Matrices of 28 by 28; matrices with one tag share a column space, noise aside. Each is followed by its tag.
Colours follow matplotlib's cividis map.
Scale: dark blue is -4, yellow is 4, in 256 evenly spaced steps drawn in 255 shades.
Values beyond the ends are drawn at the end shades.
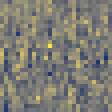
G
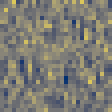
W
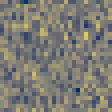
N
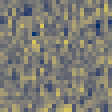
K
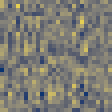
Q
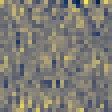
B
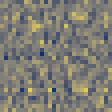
N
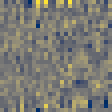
B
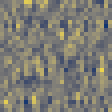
W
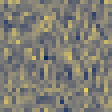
N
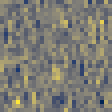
W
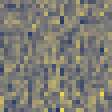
Q
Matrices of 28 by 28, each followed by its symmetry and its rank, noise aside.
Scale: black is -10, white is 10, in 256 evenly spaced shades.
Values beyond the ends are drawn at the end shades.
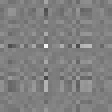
symmetric, rank one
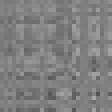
antisymmetric, rank two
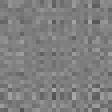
no symmetry, rank two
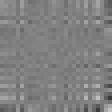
symmetric, rank one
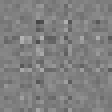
antisymmetric, rank two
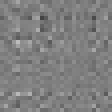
antisymmetric, rank two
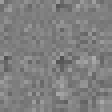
symmetric, rank three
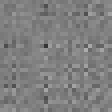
symmetric, rank two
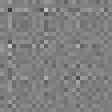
symmetric, rank three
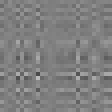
no symmetry, rank one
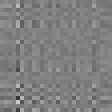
no symmetry, rank one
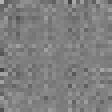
symmetric, rank three
